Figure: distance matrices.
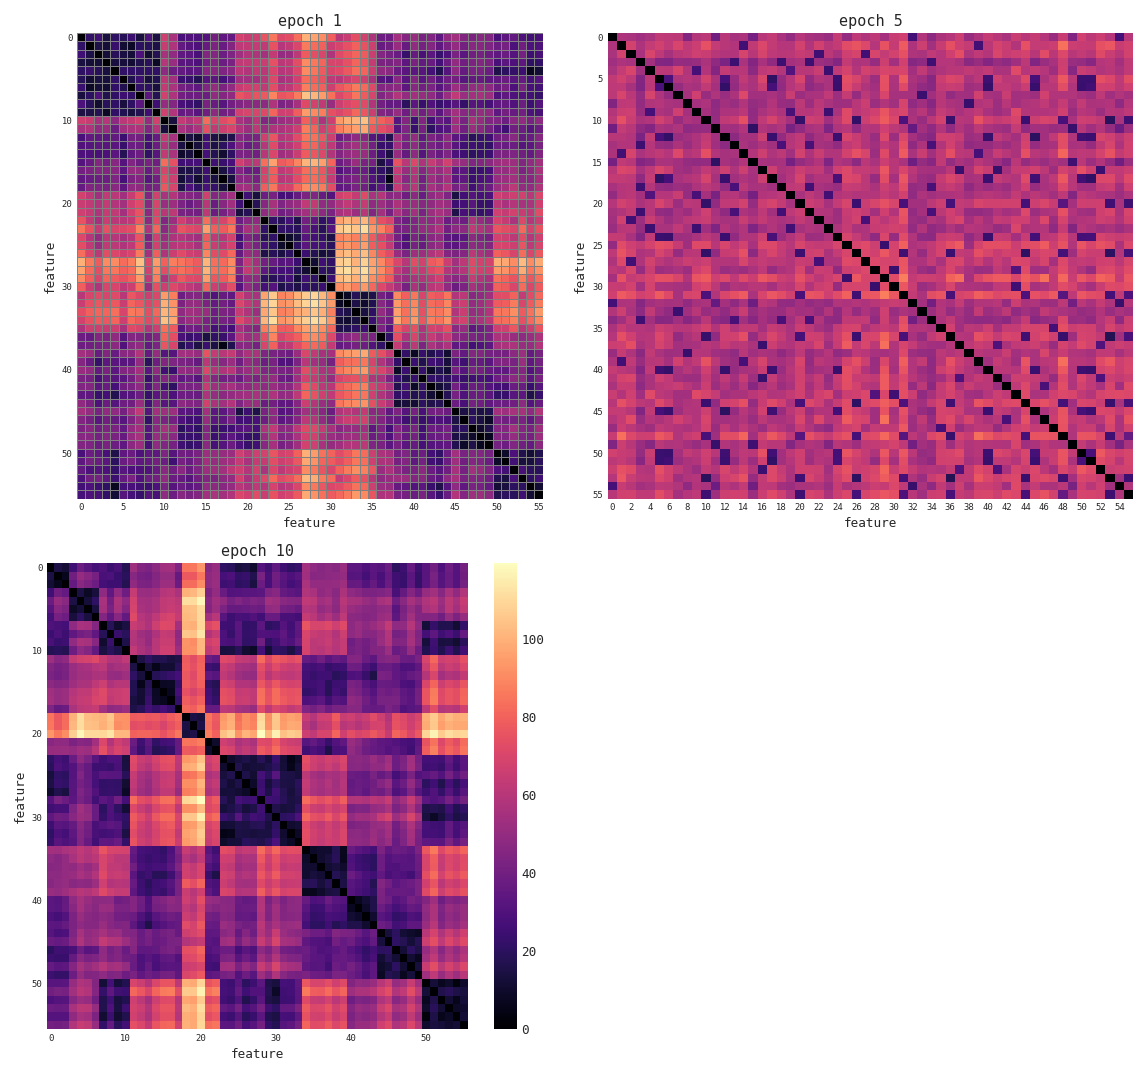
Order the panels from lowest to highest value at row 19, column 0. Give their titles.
epoch 5, epoch 1, epoch 10
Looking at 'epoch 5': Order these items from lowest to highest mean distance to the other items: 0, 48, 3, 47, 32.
3, 32, 0, 47, 48
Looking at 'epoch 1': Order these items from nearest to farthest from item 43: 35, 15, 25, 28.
25, 15, 35, 28
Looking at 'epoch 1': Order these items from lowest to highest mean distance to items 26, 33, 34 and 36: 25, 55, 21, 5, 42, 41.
21, 5, 41, 25, 42, 55
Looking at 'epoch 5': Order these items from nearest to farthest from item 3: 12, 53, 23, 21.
21, 12, 23, 53
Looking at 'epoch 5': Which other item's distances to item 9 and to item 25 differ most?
29
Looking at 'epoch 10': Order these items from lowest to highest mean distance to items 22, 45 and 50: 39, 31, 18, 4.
39, 31, 4, 18
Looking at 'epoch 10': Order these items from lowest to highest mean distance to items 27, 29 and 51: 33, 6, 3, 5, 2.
33, 2, 6, 3, 5
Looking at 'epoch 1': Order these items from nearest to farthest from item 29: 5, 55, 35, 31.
5, 55, 35, 31
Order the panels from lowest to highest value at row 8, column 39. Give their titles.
epoch 1, epoch 5, epoch 10
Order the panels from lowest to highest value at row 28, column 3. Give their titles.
epoch 10, epoch 5, epoch 1
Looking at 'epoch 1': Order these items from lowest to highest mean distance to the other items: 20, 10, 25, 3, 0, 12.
12, 3, 0, 20, 25, 10
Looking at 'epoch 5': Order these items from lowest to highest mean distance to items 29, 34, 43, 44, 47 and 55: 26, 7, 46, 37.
26, 7, 37, 46
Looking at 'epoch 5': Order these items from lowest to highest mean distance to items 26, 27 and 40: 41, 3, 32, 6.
6, 3, 32, 41
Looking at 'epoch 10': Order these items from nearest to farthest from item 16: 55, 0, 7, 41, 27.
41, 0, 27, 7, 55
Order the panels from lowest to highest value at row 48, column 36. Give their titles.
epoch 5, epoch 10, epoch 1
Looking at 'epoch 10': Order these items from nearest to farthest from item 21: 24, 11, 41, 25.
11, 41, 25, 24
